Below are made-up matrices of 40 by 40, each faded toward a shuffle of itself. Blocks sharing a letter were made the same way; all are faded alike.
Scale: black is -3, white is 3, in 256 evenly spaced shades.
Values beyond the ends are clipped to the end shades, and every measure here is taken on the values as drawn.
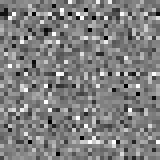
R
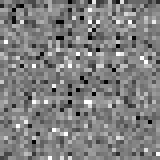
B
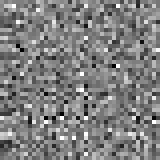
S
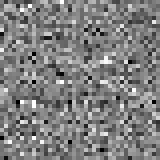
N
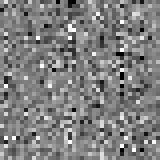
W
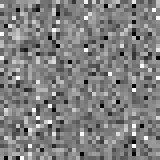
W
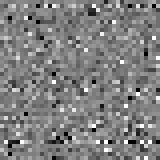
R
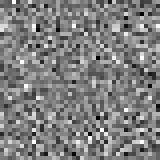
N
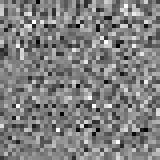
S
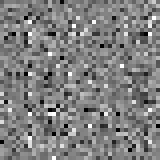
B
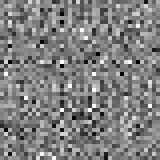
S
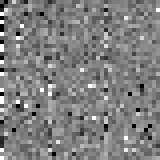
W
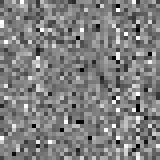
W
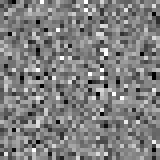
W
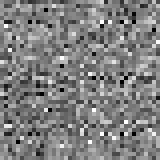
N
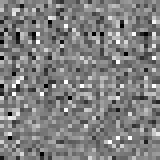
B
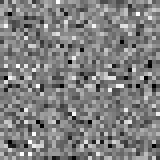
R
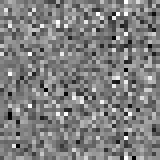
W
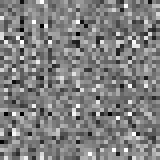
S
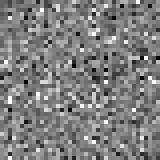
W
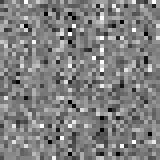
W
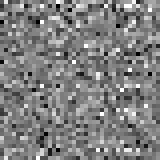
S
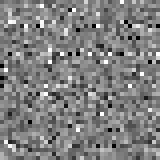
R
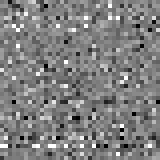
R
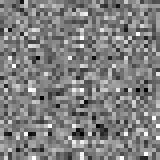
N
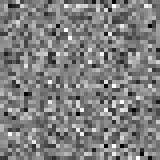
S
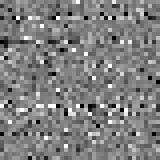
R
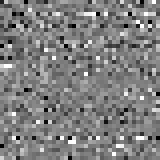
R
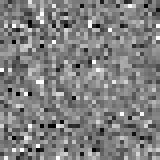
B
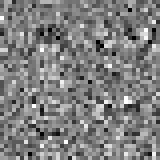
S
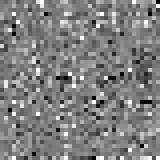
B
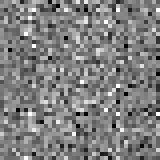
N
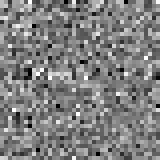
N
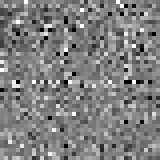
B
